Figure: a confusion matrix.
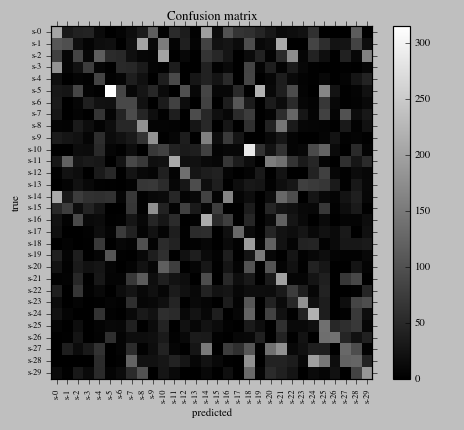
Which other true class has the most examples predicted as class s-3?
s-14
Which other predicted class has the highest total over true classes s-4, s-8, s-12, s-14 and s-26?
s-21
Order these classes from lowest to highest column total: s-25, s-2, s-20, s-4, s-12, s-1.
s-1, s-12, s-2, s-4, s-20, s-25
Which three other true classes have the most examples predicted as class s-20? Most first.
s-11, s-27, s-18
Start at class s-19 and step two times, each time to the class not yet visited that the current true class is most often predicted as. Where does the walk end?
s-25
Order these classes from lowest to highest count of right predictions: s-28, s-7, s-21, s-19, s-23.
s-7, s-28, s-19, s-23, s-21
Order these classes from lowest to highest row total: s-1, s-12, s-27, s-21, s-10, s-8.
s-12, s-8, s-21, s-10, s-27, s-1
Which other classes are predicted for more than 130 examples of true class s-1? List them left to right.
s-8, s-10, s-21
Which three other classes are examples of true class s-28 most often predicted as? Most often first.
s-24, s-18, s-25
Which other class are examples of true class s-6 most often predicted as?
s-17
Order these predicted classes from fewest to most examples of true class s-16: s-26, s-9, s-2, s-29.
s-26, s-29, s-9, s-2
